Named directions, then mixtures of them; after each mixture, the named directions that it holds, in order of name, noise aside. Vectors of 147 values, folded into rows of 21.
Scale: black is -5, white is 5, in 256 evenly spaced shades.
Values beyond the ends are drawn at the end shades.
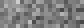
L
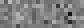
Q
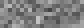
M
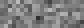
L, M.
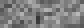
M.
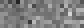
L, Q.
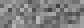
M, Q.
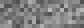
L, M, Q.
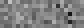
Q.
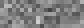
M.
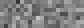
L, M.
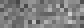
L, M, Q.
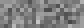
M, Q.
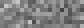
L, M, Q.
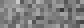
L.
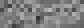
M.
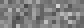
L, M, Q.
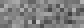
L, M, Q.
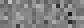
Q.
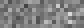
M, Q.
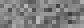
M, Q.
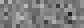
Q.
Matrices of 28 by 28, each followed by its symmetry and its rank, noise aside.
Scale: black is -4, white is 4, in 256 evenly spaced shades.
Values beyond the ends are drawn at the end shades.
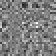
no symmetry, rank five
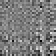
no symmetry, rank three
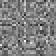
antisymmetric, rank four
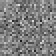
no symmetry, rank five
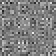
symmetric, rank five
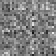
no symmetry, rank four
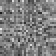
antisymmetric, rank four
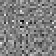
no symmetry, rank four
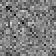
symmetric, rank five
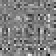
no symmetry, rank four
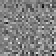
no symmetry, rank five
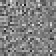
no symmetry, rank four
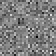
no symmetry, rank five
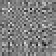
symmetric, rank three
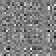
antisymmetric, rank four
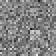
symmetric, rank four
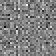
antisymmetric, rank four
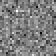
no symmetry, rank five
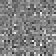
no symmetry, rank five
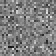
antisymmetric, rank four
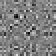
symmetric, rank three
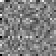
no symmetry, rank four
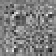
symmetric, rank three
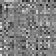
antisymmetric, rank four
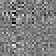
no symmetry, rank three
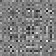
symmetric, rank four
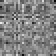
no symmetry, rank three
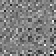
symmetric, rank three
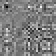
symmetric, rank four
